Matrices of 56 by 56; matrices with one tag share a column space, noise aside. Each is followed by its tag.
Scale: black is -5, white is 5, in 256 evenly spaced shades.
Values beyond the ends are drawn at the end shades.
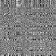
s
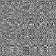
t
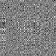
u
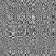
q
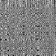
s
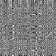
s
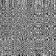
s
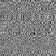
q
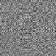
u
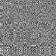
t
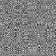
t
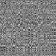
t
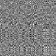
t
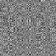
u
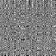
s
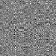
t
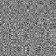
t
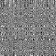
s
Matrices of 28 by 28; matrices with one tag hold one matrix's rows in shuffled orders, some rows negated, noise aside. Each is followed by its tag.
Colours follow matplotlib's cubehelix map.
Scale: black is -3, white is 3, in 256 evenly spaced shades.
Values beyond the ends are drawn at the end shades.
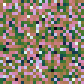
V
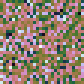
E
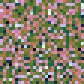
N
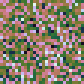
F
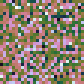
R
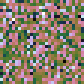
E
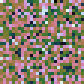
R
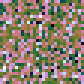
V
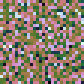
N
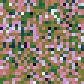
F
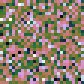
E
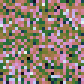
F
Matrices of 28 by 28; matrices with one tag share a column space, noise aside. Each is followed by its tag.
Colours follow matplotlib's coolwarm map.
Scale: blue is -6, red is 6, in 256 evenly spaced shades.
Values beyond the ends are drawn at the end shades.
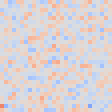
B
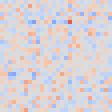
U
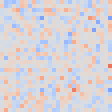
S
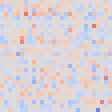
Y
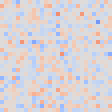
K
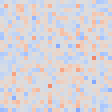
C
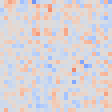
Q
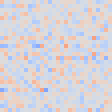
C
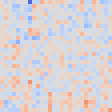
Q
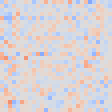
Q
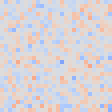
B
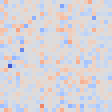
B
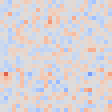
U
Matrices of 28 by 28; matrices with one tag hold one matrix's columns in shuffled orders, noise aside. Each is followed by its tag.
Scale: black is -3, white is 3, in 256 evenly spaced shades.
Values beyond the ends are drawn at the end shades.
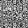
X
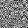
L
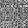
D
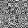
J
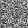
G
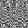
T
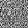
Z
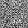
G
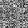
D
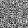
G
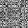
D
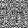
J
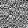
L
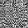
T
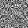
L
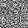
J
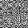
J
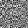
L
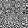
J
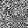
Z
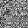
Z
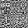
J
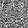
T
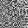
Z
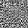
T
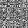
D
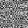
L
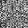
X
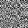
L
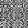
D
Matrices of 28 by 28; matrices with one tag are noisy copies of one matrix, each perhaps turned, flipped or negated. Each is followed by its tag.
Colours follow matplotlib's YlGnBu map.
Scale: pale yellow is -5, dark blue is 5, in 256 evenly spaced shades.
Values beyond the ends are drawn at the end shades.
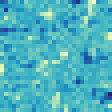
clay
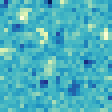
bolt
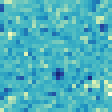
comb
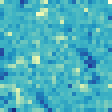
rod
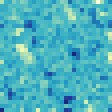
rod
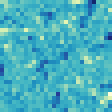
clay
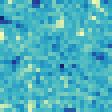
clay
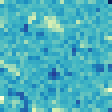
rod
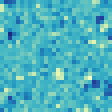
comb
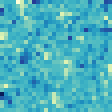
clay
